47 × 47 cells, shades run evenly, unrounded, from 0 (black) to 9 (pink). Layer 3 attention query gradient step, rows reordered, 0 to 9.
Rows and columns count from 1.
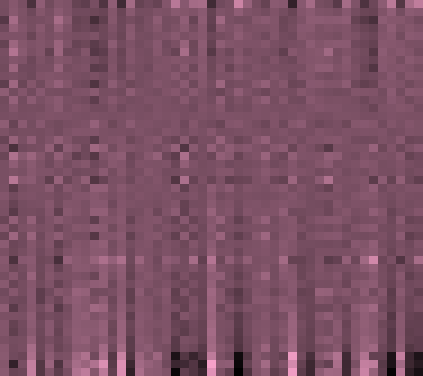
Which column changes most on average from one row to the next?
2
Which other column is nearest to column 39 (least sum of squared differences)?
35
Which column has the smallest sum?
27
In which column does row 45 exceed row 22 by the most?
33
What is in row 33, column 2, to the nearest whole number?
3
